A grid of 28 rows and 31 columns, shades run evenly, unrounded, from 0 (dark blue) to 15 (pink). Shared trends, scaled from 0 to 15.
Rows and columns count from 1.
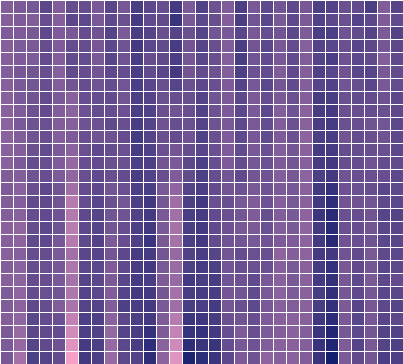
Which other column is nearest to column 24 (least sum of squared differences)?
1
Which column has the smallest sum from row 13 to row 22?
26
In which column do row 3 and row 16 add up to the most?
6
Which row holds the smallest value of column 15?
28
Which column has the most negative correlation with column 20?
27
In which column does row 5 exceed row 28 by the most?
15
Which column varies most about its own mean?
14
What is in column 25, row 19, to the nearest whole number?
3
